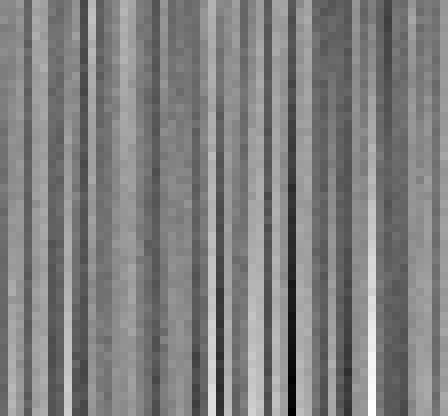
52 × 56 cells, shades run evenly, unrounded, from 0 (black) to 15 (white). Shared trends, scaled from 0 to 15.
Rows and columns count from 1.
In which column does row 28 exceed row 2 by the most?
47
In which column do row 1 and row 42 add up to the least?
37
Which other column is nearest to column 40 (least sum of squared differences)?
48
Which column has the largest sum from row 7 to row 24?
27
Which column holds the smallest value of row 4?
49
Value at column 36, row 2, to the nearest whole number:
10
